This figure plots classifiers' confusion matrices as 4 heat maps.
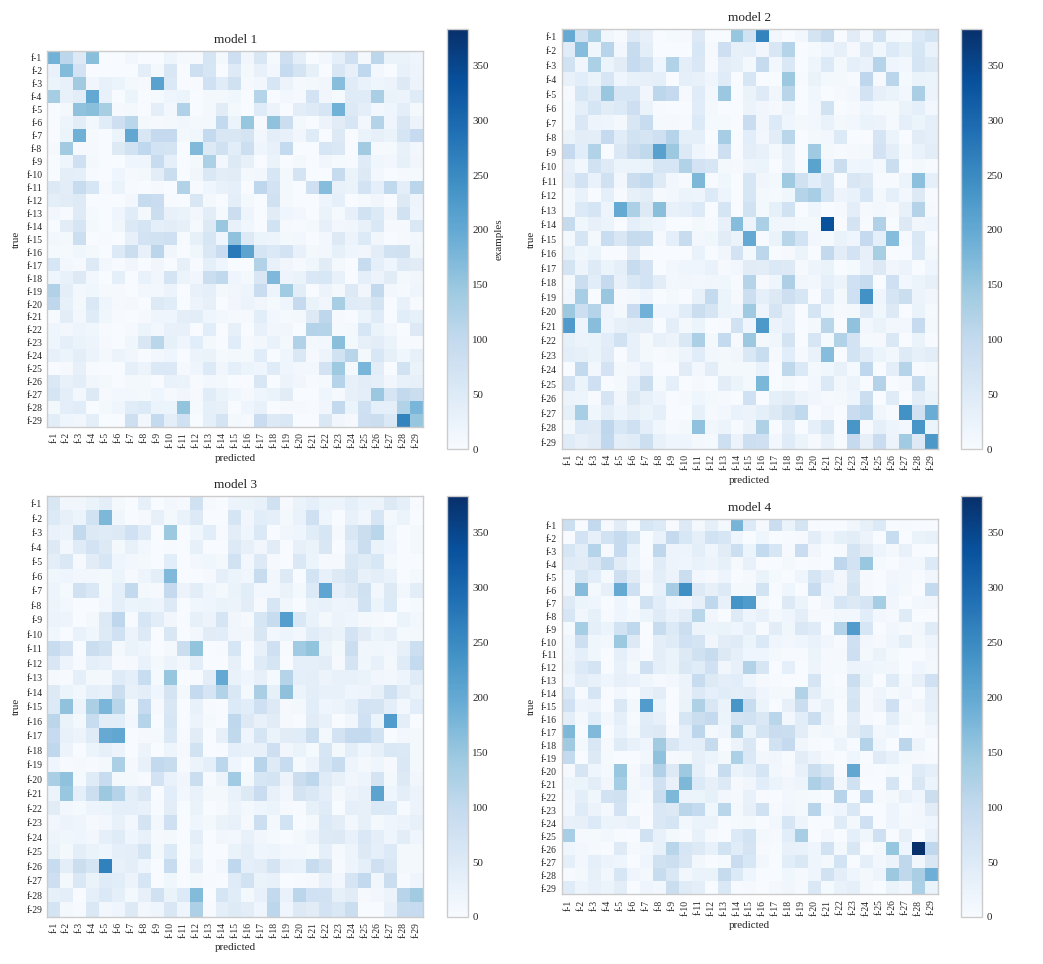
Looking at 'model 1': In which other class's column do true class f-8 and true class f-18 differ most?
f-12
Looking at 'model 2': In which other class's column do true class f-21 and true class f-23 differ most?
f-1
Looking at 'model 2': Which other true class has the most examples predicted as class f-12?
f-19
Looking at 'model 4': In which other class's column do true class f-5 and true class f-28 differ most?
f-29
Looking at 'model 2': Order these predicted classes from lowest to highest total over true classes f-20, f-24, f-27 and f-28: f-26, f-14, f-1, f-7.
f-14, f-26, f-1, f-7
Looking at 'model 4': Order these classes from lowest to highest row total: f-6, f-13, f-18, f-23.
f-13, f-23, f-18, f-6
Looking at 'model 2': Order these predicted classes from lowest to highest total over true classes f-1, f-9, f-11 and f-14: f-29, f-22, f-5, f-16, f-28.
f-22, f-5, f-29, f-28, f-16
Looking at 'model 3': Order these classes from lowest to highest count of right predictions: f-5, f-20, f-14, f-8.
f-8, f-5, f-20, f-14
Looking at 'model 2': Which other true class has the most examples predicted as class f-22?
f-10
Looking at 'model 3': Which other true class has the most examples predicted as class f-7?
f-3
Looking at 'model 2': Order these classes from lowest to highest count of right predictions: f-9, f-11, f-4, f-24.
f-4, f-24, f-9, f-11
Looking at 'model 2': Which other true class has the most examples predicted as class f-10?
f-15
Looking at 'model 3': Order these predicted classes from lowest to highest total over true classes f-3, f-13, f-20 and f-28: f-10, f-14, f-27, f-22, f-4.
f-27, f-4, f-22, f-14, f-10
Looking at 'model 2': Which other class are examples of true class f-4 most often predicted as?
f-18
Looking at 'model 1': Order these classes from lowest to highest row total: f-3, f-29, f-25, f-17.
f-17, f-25, f-3, f-29
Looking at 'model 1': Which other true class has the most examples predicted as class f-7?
f-6
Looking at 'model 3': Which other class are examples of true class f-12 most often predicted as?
f-29
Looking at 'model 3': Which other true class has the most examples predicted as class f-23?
f-19
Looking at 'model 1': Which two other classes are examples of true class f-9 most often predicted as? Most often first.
f-13, f-3
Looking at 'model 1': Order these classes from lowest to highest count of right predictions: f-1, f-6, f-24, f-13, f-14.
f-13, f-6, f-24, f-14, f-1
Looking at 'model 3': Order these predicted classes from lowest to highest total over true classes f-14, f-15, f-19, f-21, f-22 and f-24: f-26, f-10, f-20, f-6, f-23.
f-20, f-23, f-10, f-26, f-6
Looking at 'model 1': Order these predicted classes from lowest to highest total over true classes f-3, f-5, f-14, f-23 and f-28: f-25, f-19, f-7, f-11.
f-19, f-7, f-25, f-11
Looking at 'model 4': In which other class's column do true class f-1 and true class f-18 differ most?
f-14
